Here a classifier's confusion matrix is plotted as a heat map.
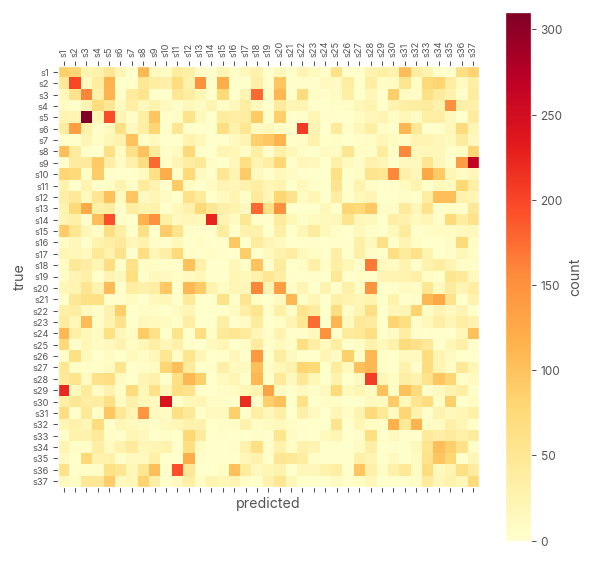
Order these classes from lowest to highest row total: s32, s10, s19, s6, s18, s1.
s19, s32, s18, s1, s6, s10
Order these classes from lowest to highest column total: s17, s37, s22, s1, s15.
s15, s22, s17, s37, s1
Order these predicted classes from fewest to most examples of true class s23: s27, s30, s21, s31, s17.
s17, s21, s27, s31, s30
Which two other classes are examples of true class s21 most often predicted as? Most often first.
s34, s33
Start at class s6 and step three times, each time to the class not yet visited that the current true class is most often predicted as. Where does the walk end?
s30
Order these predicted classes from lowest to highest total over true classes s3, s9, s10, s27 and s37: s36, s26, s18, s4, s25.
s26, s25, s36, s4, s18
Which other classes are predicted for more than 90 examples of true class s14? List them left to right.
s4, s5, s8, s9
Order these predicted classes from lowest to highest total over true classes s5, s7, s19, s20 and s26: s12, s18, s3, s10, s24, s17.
s24, s17, s10, s12, s3, s18
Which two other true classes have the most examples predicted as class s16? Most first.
s36, s31
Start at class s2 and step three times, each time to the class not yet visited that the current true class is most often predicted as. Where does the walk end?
s28
